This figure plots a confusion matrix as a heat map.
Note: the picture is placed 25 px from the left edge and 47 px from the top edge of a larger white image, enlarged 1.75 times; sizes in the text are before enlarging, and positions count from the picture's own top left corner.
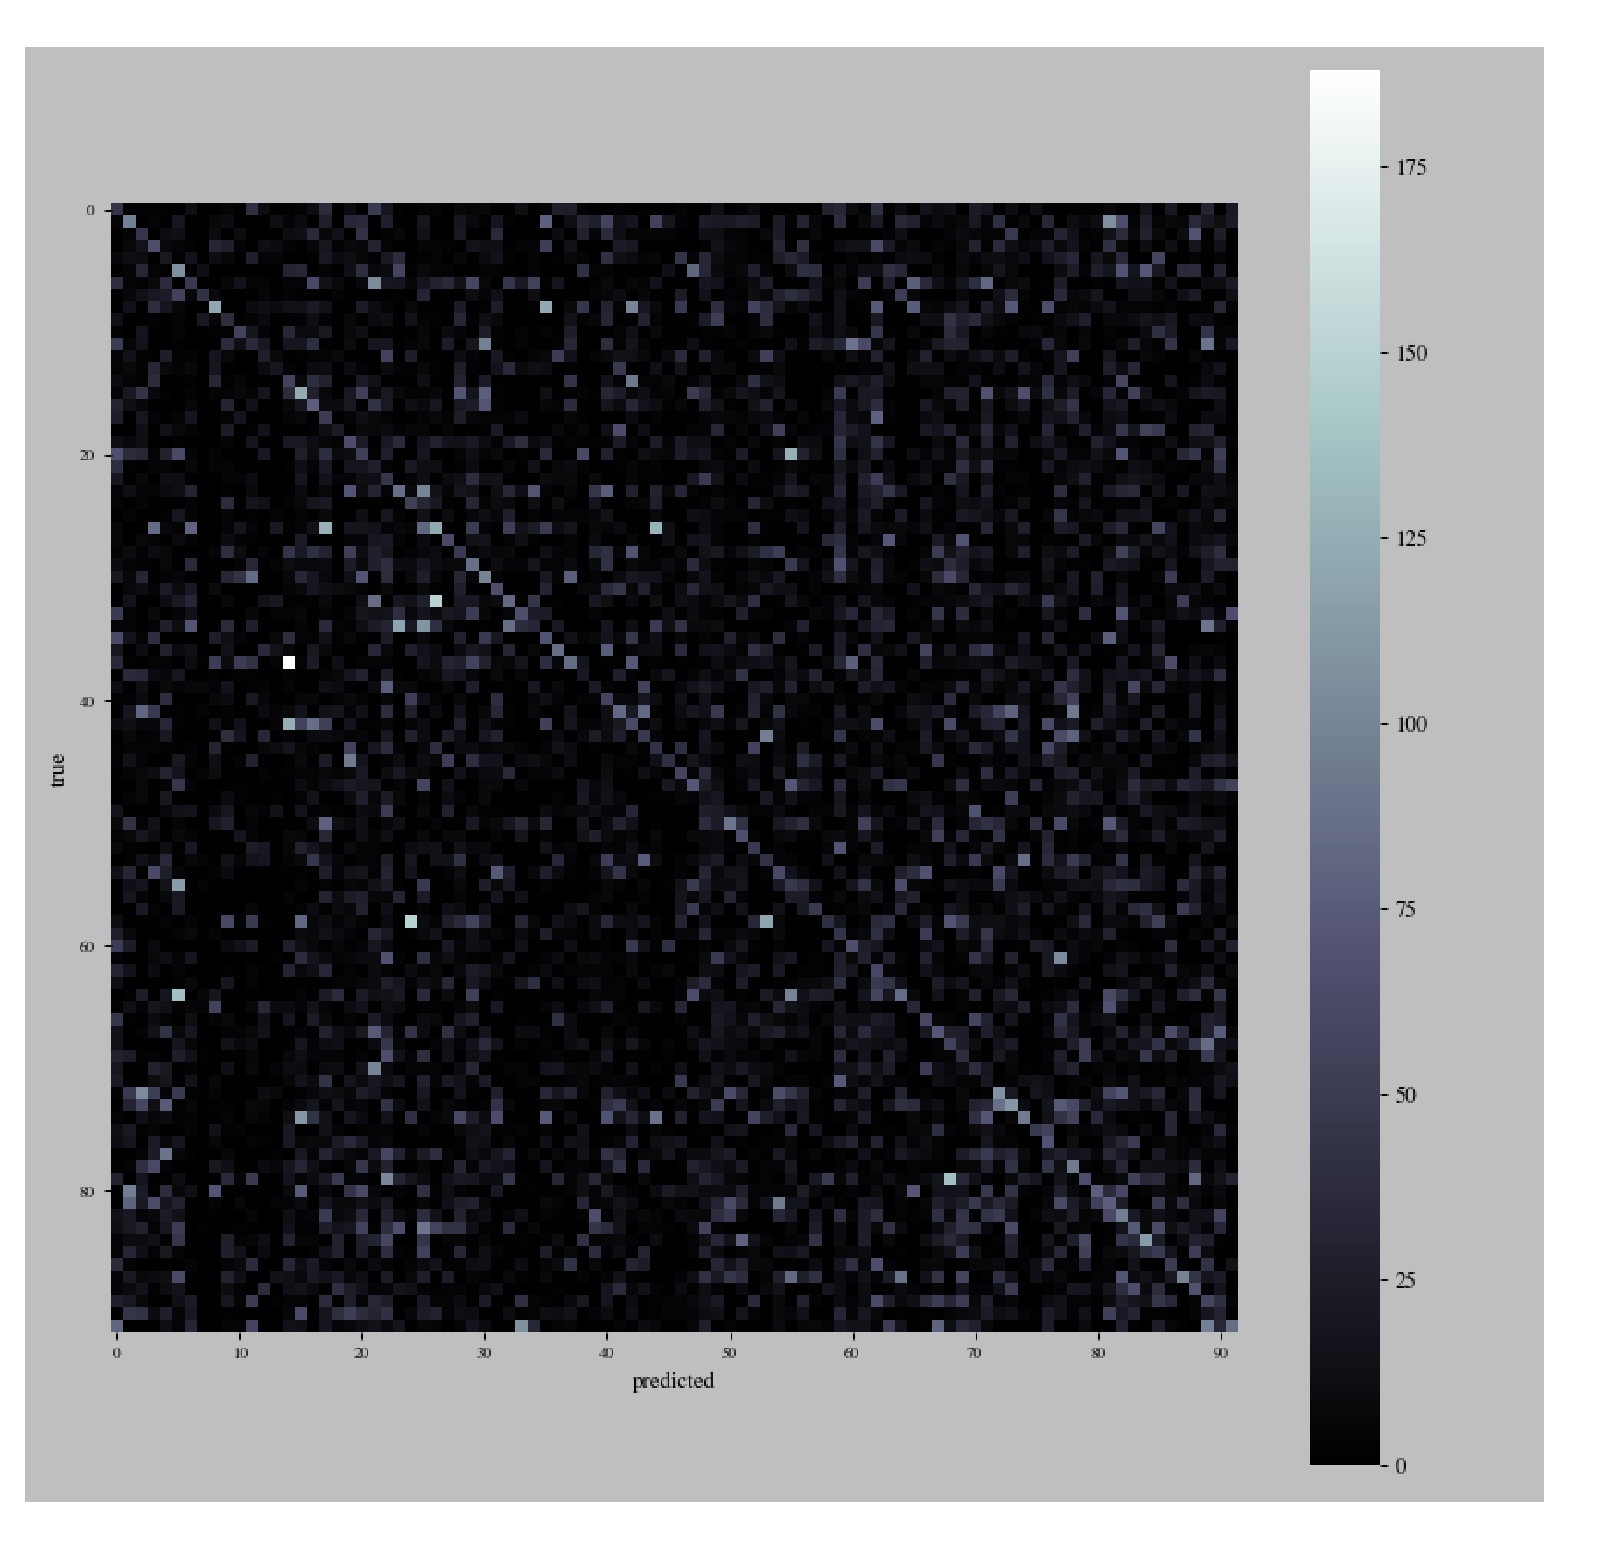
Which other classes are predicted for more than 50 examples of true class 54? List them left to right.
3, 31, 66, 72
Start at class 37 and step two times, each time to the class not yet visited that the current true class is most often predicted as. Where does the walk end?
42
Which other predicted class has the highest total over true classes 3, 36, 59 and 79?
68
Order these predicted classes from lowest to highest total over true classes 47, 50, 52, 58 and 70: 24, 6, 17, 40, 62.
6, 40, 62, 17, 24
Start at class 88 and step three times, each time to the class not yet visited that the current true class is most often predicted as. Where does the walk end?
77
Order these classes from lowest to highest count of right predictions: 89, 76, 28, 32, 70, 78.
70, 28, 89, 76, 32, 78
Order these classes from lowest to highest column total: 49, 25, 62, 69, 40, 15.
49, 15, 40, 69, 25, 62
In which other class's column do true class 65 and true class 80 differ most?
1
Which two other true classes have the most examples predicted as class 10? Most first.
37, 30
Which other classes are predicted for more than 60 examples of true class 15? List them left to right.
28, 30, 71, 74
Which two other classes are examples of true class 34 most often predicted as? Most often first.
23, 25
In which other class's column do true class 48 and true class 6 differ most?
21
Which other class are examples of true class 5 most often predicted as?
47
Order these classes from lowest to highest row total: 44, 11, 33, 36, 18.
44, 18, 33, 36, 11
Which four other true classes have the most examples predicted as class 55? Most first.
20, 64, 87, 47
